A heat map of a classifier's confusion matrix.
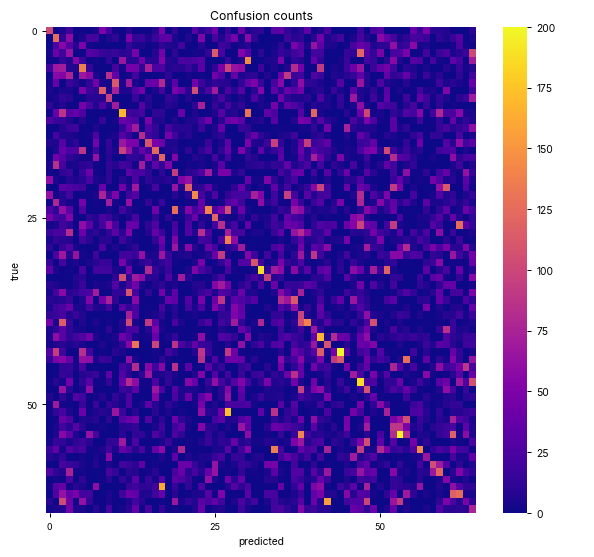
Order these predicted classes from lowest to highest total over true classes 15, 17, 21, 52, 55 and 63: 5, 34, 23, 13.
23, 5, 34, 13
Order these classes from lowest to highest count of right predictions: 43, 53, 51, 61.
43, 61, 51, 53
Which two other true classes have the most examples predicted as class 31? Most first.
22, 7
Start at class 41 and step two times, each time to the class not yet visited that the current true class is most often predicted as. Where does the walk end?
44
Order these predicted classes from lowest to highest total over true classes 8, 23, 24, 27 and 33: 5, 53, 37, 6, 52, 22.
6, 53, 52, 22, 5, 37
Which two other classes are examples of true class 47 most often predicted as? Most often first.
64, 12
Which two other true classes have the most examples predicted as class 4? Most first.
30, 62
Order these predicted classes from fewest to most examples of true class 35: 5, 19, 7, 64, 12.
5, 19, 64, 7, 12
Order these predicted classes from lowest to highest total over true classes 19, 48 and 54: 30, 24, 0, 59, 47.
0, 47, 59, 30, 24
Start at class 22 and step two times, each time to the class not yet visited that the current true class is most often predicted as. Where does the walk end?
37
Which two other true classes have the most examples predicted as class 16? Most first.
42, 48
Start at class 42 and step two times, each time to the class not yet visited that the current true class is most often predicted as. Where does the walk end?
45
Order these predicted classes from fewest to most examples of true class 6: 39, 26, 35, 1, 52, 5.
39, 52, 26, 35, 1, 5
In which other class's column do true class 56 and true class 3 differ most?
34
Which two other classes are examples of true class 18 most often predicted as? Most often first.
1, 14
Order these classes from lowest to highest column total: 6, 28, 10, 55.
55, 10, 6, 28
